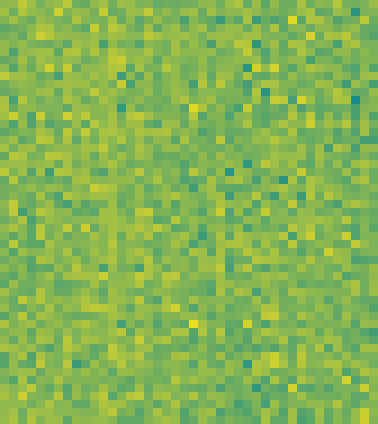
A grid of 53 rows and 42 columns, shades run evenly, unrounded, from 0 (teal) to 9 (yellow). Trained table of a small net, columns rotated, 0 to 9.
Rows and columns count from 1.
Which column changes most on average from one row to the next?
28
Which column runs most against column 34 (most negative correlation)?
33
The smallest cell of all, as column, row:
40, 13
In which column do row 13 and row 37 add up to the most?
34
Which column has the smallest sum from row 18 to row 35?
26
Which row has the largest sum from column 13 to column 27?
5
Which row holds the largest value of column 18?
29
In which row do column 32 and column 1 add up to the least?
23
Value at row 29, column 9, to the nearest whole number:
4
